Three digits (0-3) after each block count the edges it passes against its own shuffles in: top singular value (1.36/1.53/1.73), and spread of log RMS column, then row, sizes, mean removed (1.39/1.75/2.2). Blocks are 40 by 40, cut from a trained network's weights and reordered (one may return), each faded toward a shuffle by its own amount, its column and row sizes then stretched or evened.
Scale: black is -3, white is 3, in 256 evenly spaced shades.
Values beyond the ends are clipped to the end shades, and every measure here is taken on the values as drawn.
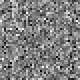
0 0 1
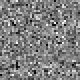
0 0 2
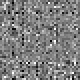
0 2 2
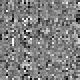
2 3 2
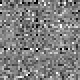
0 1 3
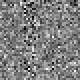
0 2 0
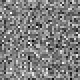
1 1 0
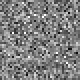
1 1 0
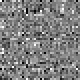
2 2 3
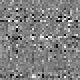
0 2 3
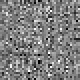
2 3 1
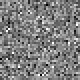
1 2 0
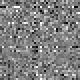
0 1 3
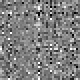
0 3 1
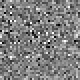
0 1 2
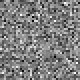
0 0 0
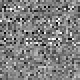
1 0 3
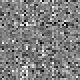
0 2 2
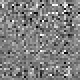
0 2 3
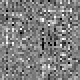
2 3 1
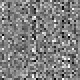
2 3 0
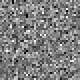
0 2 0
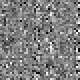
0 3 1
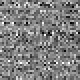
1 0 3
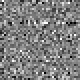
1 1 3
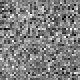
1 0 2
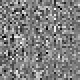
2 3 1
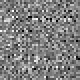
2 0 3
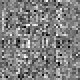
2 3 2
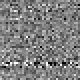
2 0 3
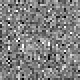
1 2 0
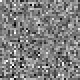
0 1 1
